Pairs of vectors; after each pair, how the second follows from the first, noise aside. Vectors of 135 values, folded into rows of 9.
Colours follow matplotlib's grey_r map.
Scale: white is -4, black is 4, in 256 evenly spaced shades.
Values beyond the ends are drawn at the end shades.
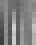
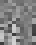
sign-scrambled.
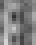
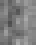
wrapped around, negated, shrunk.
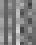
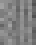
wrapped around, negated, shrunk.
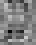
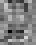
copied.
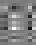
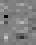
reversed, partly zeroed.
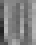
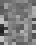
sign-scrambled.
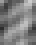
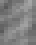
shrunk.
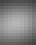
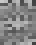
sign-scrambled.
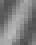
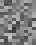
sign-scrambled.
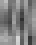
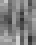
copied.
